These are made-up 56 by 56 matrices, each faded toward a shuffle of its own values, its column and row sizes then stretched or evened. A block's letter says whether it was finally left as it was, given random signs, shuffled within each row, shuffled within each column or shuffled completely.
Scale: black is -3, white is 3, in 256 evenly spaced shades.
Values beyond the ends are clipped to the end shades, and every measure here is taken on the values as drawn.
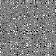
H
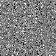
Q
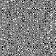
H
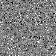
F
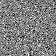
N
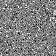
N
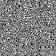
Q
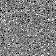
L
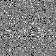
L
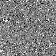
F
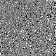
Q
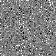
Q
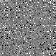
H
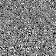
F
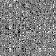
H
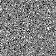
Q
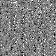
Q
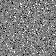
N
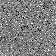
N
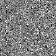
Q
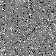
Q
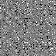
L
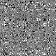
H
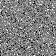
N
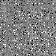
L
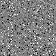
Q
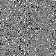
Q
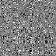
H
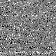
F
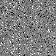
Q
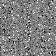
Q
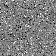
N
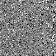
Q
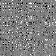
H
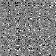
H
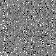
Q
